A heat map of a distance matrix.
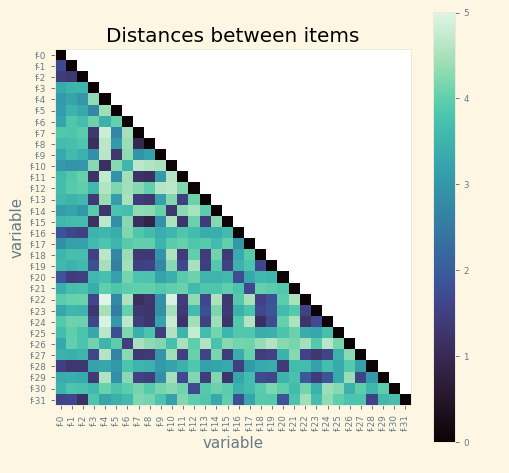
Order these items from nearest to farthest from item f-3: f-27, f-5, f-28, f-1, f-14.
f-27, f-5, f-28, f-1, f-14
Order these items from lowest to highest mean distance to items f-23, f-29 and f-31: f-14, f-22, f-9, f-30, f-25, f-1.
f-22, f-1, f-9, f-25, f-30, f-14
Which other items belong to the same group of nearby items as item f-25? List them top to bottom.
f-5, f-9
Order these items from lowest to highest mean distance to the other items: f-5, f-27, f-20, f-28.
f-27, f-28, f-5, f-20
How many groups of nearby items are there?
7
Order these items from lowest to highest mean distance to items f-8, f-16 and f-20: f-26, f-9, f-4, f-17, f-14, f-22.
f-22, f-9, f-17, f-14, f-4, f-26
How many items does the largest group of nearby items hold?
13
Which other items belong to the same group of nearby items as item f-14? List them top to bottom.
f-4, f-10
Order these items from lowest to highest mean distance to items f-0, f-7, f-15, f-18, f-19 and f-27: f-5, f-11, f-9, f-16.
f-11, f-5, f-9, f-16
